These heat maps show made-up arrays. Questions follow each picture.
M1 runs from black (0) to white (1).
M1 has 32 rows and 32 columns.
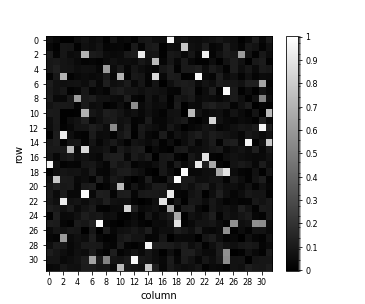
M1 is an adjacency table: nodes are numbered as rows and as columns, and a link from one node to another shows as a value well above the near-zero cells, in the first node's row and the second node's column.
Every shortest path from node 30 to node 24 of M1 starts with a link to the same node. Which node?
node 25
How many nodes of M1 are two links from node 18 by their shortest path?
5
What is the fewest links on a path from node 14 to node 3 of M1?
5
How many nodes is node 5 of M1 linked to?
4
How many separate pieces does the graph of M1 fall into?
2
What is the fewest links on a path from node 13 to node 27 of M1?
2
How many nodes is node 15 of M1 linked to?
2
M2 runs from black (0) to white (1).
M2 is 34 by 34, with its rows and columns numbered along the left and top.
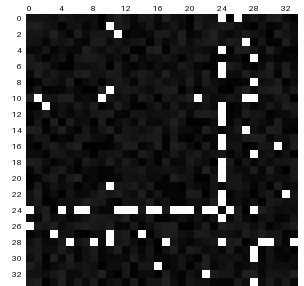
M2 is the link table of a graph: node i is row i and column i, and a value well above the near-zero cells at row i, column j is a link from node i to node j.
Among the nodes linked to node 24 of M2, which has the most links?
node 28
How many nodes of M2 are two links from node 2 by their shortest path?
1
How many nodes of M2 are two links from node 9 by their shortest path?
4
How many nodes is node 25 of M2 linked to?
1
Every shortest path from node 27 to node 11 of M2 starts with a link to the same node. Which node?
node 10
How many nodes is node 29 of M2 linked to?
1
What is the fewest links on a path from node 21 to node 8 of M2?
3
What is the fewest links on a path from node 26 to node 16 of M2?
3
